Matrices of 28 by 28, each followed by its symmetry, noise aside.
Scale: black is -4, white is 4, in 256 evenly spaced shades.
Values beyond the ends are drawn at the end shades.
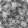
symmetric.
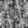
same after a half turn.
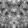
mirrored left to right.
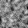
no symmetry.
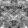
mirrored left to right.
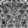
mirrored left to right.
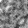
symmetric.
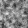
no symmetry.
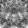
mirrored left to right.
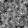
same after a half turn.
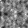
mirrored top to bottom.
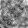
symmetric across the other diagonal.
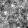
symmetric.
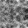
mirrored top to bottom.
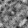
symmetric.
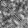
symmetric.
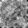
symmetric.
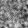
antisymmetric.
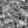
no symmetry.
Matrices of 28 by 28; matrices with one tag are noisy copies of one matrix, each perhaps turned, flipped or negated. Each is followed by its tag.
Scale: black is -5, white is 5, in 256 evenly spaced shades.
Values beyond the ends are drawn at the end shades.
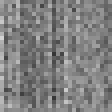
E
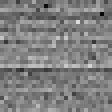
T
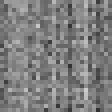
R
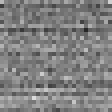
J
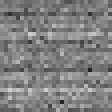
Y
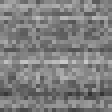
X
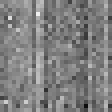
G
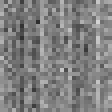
Y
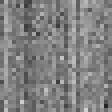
G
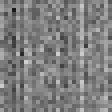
J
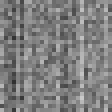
J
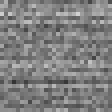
J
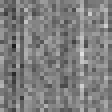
J
